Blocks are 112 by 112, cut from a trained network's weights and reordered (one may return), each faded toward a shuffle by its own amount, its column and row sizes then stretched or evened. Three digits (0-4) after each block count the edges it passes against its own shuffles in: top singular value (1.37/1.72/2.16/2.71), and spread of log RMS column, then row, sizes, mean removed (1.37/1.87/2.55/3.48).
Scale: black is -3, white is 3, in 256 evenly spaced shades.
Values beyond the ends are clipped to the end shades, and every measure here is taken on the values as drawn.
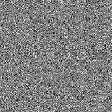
3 1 1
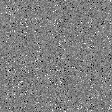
0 2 1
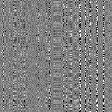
4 4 0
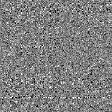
2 2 2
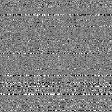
3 1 4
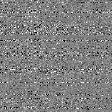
2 2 4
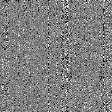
0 4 1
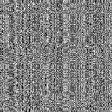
4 2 0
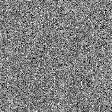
0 1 0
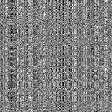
4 3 2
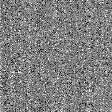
1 2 1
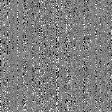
1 4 0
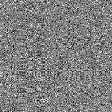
3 1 0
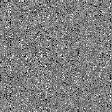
1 3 1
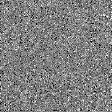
1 2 1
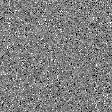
1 1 0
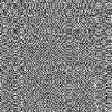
4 2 1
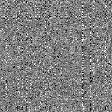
3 3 0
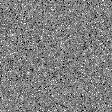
0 1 1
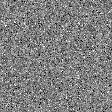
0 1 0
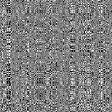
4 4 2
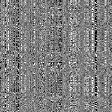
4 4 1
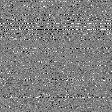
2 0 4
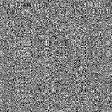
3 2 1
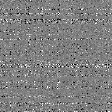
1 2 4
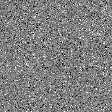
1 1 0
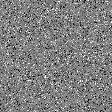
0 1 0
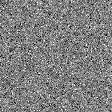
1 0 0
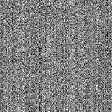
3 2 0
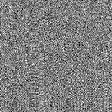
3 0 0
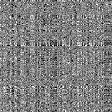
4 1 3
